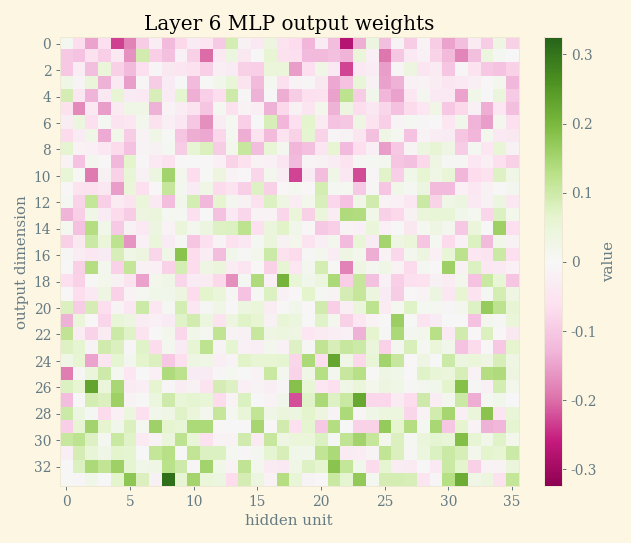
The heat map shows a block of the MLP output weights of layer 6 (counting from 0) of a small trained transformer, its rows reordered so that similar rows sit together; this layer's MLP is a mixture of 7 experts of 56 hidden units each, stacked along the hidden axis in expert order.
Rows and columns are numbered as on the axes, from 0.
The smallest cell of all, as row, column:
0, 22
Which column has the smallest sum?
18
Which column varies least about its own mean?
28
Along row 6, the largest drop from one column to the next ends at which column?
17
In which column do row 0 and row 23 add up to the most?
13
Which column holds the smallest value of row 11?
4
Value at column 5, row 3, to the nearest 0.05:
-0.15
